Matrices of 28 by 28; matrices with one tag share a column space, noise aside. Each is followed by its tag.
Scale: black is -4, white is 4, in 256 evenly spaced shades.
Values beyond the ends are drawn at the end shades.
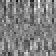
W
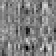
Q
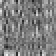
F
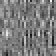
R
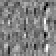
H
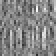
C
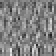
H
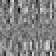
W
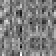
F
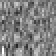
H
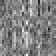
C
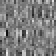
R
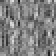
R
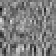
H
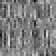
R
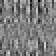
W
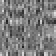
F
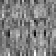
R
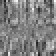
W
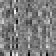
F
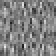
H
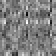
F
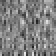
F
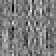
C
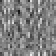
F
